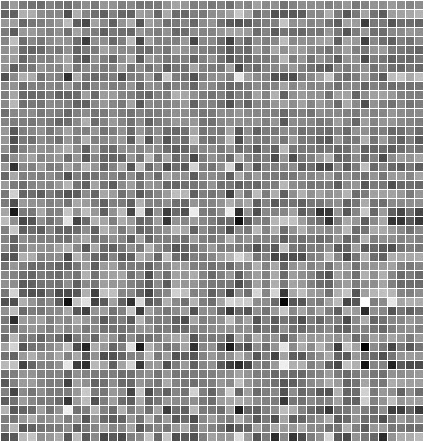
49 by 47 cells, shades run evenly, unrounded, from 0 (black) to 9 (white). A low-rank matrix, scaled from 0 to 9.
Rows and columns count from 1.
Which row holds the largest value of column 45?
9
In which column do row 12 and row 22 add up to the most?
2
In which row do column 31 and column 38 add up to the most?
33
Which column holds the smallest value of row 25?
27
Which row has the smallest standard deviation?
13
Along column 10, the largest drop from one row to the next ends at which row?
35
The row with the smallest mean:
46
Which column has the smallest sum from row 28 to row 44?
8
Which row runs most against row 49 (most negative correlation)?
32
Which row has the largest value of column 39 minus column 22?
39
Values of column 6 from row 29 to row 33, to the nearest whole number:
5 4 4 4 4
